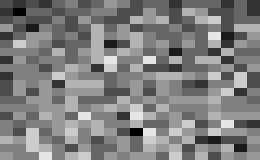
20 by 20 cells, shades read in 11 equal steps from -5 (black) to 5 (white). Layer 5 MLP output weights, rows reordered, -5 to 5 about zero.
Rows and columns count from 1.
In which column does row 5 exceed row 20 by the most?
17
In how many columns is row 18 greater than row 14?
6
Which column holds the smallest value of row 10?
1
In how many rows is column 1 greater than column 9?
4
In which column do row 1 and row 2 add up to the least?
2
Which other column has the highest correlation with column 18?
7
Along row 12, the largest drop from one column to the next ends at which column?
19
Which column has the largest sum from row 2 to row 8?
8
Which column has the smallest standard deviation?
13
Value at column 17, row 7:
-3
